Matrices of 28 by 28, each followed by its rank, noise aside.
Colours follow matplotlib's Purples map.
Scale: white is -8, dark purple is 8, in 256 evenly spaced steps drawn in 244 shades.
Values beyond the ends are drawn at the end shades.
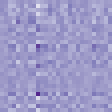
two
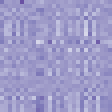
two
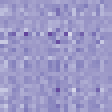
two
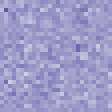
six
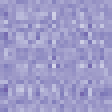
two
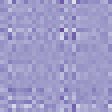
two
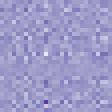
two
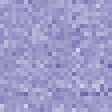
six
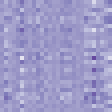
two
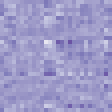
three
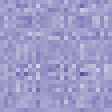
three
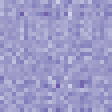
four
